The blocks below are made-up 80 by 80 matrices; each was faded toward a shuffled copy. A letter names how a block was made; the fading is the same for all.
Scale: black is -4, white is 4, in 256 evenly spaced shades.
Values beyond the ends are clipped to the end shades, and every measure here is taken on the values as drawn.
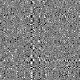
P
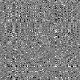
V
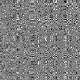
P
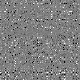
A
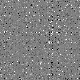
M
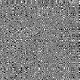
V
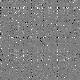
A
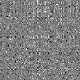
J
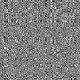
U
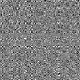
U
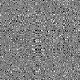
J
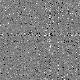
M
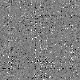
M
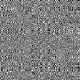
U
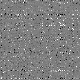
A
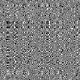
U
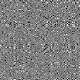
V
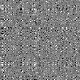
V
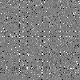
A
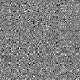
J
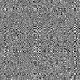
U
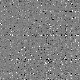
M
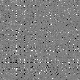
A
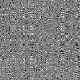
V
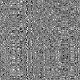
P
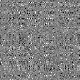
J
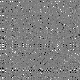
A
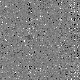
M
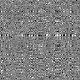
U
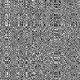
U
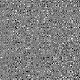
J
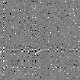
A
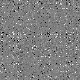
M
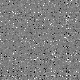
M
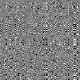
P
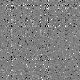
A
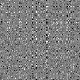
P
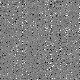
M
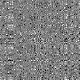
V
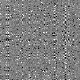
P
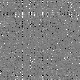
A
